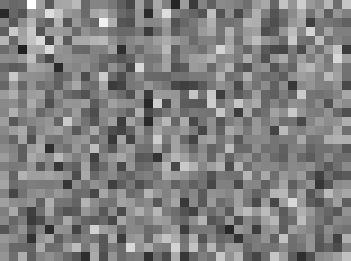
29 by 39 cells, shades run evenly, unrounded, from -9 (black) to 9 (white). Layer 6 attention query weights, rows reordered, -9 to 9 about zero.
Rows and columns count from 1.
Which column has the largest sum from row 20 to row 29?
20
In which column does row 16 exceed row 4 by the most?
18
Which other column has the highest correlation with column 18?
29
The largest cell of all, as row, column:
1, 4
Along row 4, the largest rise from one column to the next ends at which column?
2
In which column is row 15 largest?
32
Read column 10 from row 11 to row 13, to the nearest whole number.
-3 2 -2
